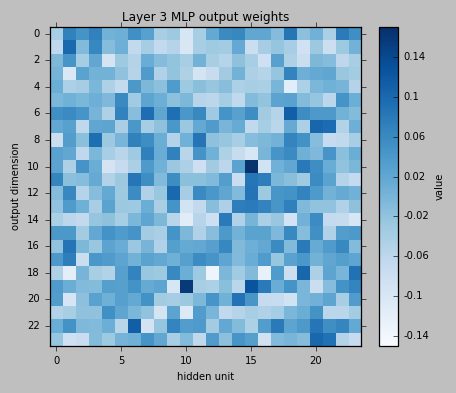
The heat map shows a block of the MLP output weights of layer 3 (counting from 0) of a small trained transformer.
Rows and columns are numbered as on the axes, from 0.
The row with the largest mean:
6
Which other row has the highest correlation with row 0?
1
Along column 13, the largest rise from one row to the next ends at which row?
14
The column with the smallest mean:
10
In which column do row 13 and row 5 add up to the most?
18
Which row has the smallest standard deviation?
17
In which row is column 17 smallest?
20
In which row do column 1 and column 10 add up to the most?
19
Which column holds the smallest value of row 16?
8
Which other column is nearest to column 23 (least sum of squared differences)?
22
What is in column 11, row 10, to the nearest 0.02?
-0.08
